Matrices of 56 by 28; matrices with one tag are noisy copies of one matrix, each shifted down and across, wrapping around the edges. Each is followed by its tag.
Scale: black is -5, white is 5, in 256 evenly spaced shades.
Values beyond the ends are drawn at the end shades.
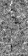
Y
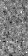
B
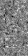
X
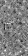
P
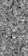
X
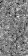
X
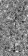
X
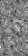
B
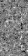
Y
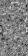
Y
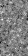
X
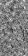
P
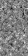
P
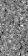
X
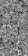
Y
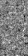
Y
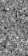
P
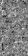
Y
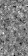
B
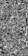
Y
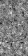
B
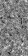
P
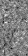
X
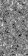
B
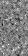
P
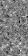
P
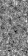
B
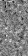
P
